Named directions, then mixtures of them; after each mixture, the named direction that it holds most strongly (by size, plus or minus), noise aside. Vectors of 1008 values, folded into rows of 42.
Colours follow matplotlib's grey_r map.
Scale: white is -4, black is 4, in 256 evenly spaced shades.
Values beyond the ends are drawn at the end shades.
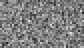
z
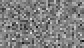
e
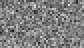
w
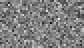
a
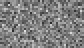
a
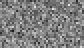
w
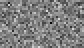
a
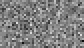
e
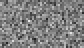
z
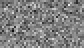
w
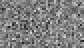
e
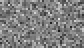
a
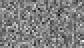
e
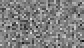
e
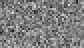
w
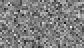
a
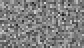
w
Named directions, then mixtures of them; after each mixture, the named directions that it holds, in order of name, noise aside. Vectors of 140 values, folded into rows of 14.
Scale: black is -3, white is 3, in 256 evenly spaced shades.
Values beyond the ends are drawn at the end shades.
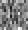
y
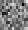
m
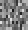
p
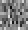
p, y.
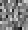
p, y.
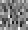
p, y.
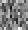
y.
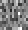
p, y.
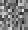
m, p.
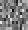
p.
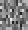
p.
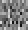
p, y.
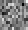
m.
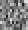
m, p.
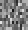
p.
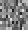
p.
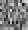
m, p.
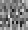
p, y.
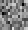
m.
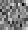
m, p.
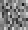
m, y.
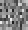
p.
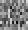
p, y.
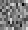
m, p.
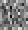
m, y.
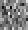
m, y.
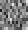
m, p.
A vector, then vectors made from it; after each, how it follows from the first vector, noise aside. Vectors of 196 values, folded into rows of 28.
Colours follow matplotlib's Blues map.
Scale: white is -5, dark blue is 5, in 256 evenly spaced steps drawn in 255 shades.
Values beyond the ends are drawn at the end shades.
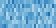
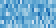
reversed, negated.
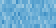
wrapped around, shrunk.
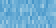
wrapped around, negated, shrunk.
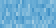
reversed, negated, shrunk.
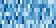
reversed, negated, scaled up.
